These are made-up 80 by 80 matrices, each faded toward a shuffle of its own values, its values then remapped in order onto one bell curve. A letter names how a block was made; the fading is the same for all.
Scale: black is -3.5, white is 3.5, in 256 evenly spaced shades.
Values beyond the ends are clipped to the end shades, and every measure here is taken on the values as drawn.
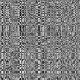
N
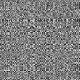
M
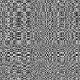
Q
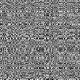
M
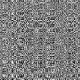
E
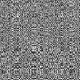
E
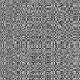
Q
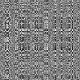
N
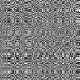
Q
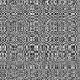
Q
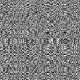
E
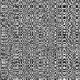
N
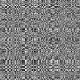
Q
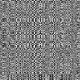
N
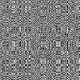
N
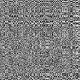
M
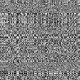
M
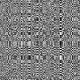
N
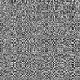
E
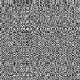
M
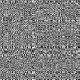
M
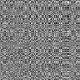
Q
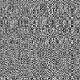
E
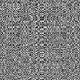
E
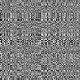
Q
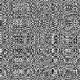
E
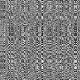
N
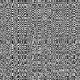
N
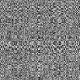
E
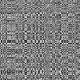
Q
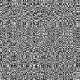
M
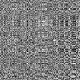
E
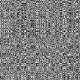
E
